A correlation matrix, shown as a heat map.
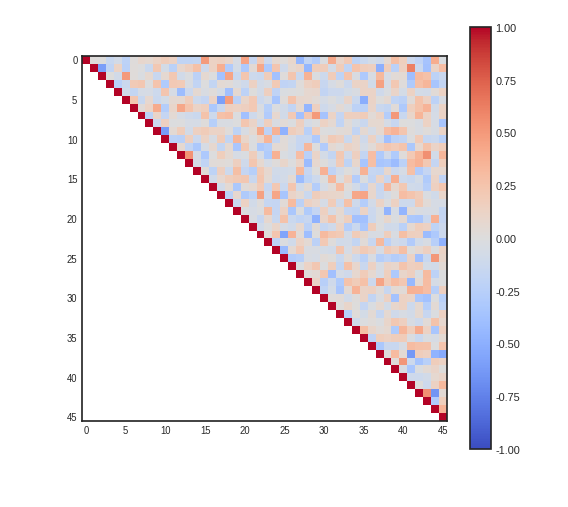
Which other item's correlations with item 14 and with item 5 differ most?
35
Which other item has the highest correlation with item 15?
0
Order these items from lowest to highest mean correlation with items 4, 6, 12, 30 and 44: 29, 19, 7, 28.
28, 7, 29, 19
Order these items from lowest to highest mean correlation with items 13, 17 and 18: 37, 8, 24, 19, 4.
4, 37, 8, 19, 24
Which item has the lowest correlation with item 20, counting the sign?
29
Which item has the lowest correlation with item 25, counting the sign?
22
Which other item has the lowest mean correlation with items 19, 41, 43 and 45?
37
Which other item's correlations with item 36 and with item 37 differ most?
41
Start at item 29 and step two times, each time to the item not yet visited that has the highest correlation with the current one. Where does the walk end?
39
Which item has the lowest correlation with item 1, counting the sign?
2
